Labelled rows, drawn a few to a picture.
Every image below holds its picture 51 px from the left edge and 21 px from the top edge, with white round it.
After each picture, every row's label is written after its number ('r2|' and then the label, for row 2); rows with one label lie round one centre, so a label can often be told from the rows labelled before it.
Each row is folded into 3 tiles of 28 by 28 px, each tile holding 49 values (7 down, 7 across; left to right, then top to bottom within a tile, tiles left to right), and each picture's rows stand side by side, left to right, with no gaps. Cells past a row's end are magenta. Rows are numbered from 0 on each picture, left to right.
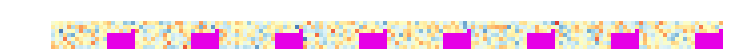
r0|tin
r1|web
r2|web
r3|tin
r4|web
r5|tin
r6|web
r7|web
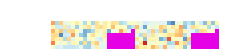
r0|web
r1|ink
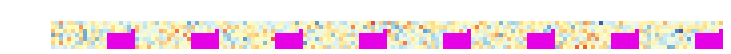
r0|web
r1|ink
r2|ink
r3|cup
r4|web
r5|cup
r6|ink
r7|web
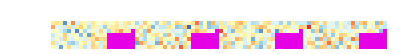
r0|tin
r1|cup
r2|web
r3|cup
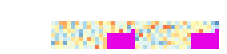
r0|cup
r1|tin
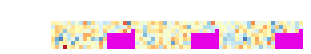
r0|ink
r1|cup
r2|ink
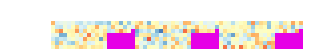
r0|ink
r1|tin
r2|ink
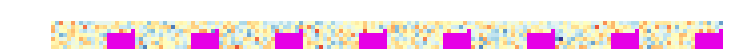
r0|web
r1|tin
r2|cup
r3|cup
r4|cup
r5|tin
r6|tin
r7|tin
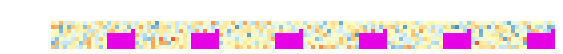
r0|cup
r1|cup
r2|cup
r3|cup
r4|cup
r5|cup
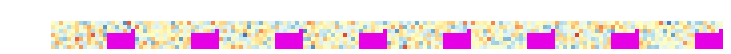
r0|cup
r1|cup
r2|ink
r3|tin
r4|cup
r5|web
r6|web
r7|web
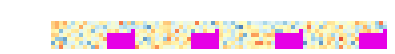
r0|cup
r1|ink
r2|ink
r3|cup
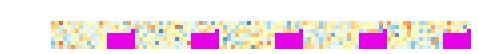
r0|cup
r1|tin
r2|ink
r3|cup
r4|web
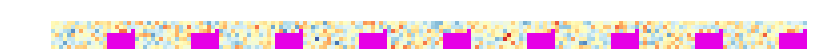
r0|tin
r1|tin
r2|cup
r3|cup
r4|ink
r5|ink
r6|web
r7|cup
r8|tin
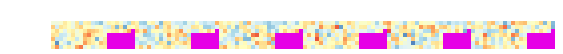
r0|ink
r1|ink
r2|ink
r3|tin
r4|web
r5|tin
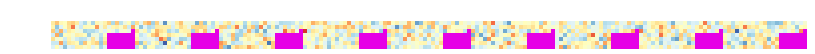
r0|web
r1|web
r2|tin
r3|web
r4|web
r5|web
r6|ink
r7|web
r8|ink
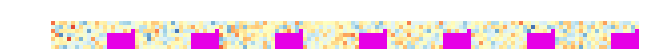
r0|web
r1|web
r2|cup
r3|ink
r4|web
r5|tin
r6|cup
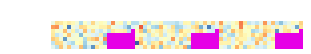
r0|cup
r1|cup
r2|web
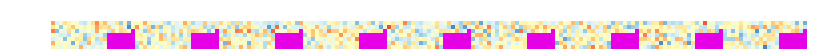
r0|web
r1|cup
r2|ink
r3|ink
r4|cup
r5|tin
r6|cup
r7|web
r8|tin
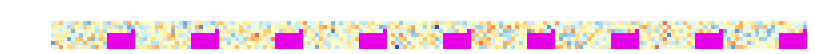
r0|cup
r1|ink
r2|ink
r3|web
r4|tin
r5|web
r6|ink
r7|cup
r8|tin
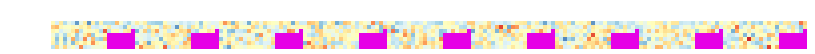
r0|ink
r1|ink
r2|tin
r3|cup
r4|ink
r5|tin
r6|ink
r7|ink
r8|cup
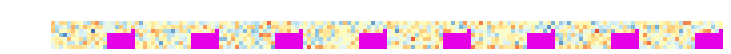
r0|web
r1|web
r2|tin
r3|ink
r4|cup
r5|cup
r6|ink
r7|cup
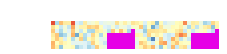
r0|web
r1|cup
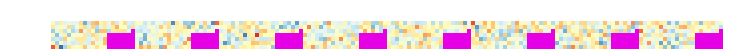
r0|tin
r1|ink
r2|ink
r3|cup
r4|ink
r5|web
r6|cup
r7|web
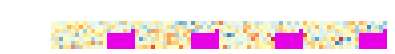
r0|ink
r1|ink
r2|ink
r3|cup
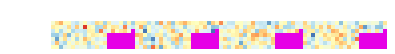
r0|tin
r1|cup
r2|ink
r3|ink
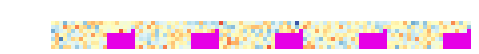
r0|tin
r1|ink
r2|web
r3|cup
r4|tin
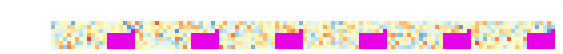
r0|cup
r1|web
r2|tin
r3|web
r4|web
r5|cup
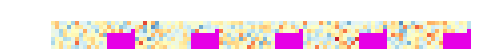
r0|cup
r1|cup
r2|web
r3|ink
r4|tin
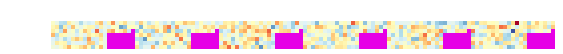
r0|cup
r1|tin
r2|cup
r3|tin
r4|ink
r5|web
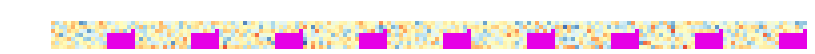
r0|web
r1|cup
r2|ink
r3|cup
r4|web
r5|ink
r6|cup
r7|cup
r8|tin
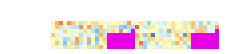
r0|cup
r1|tin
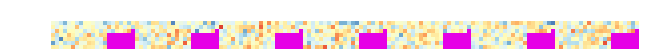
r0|ink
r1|ink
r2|tin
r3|ink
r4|ink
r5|tin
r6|ink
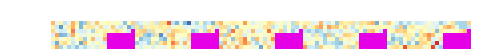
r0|web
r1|ink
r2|cup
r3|tin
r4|ink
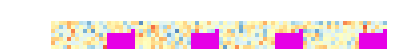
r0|web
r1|web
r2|tin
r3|tin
